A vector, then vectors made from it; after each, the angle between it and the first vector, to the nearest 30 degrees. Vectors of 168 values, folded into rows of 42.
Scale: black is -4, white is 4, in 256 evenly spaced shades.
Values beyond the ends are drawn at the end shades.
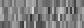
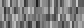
60 degrees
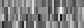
30 degrees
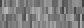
90 degrees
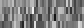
30 degrees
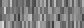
120 degrees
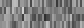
90 degrees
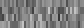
150 degrees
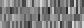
90 degrees
